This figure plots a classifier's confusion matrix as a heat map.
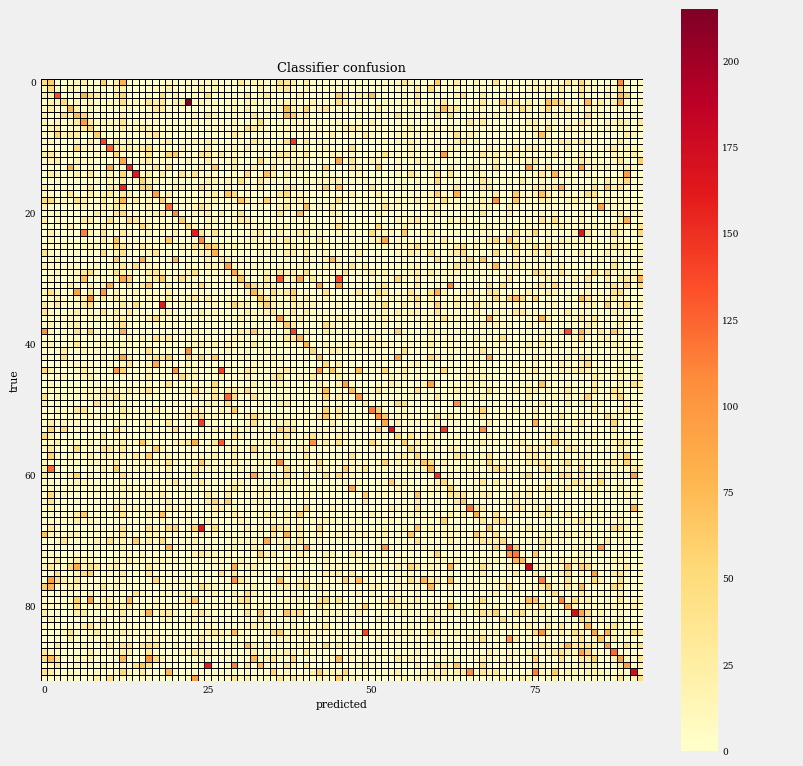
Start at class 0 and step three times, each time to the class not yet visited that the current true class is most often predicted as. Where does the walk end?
12
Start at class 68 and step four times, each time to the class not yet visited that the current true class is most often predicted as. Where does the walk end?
84
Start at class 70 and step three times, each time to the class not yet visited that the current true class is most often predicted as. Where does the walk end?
69
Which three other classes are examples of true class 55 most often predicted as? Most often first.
27, 41, 23
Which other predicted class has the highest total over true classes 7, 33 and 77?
82
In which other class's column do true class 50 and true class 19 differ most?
85
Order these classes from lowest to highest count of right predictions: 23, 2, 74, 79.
79, 2, 23, 74
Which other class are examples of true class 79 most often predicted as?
7
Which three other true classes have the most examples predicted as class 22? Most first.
3, 41, 42
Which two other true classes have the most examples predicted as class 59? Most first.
46, 77
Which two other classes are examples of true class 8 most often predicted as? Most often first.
76, 2
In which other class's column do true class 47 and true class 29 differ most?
43
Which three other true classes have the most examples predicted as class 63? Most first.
49, 17, 89
